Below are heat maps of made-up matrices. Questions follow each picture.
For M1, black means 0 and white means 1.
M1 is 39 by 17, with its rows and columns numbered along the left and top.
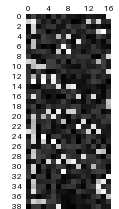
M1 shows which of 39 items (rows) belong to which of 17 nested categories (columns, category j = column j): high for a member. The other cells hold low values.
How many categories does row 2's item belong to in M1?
1
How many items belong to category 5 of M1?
4
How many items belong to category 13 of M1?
3
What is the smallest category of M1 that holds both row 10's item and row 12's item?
3
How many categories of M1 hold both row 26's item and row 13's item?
0
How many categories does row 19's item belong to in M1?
4
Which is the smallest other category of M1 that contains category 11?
7
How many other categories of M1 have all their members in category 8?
2
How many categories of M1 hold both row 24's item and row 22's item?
1
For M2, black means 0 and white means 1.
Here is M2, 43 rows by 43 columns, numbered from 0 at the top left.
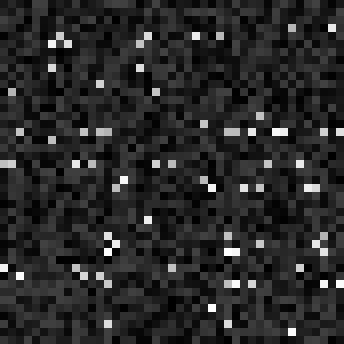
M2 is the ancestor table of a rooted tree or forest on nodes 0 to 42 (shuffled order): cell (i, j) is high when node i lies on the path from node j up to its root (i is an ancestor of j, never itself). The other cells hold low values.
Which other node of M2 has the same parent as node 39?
14
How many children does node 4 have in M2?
3
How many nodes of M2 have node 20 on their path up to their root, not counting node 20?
8
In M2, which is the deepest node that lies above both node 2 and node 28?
16
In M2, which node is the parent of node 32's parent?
30
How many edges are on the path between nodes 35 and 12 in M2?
4
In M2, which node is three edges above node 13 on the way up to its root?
31
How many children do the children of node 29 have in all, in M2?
2
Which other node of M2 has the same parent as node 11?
33
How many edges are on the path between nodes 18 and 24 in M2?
3
